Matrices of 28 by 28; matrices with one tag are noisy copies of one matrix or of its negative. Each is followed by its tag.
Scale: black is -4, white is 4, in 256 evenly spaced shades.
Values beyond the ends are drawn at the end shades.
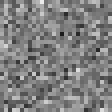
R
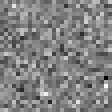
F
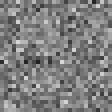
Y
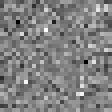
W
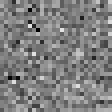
R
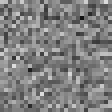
W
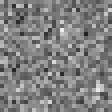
F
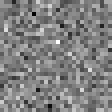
R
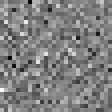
F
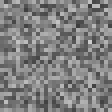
Y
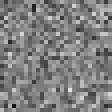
W
